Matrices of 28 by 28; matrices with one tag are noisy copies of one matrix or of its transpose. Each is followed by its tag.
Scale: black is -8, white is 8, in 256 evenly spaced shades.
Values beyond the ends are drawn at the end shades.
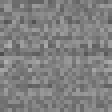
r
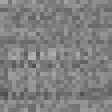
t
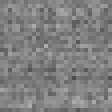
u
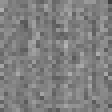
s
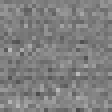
u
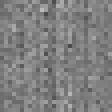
r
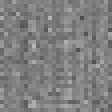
s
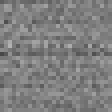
r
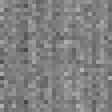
s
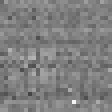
t
